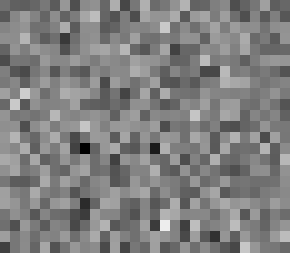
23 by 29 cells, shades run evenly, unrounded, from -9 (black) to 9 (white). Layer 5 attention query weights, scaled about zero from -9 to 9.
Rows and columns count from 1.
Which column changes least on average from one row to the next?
26
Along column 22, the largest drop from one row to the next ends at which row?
22
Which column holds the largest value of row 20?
17
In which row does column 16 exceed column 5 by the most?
2
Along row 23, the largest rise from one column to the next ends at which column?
25
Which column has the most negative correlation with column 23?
9
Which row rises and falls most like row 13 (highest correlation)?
20
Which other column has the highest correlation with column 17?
3
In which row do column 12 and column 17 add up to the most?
14
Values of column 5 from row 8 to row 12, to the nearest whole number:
2 -1 0 0 2
